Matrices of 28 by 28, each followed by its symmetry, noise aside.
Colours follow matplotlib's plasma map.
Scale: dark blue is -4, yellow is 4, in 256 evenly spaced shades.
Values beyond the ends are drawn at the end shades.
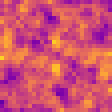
same after a half turn.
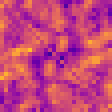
same after a half turn.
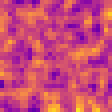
no symmetry.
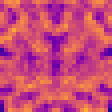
mirrored left to right.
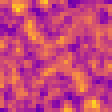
same after a half turn.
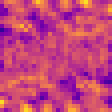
same after a half turn.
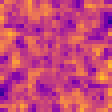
same after a half turn.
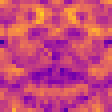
mirrored left to right.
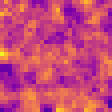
no symmetry.
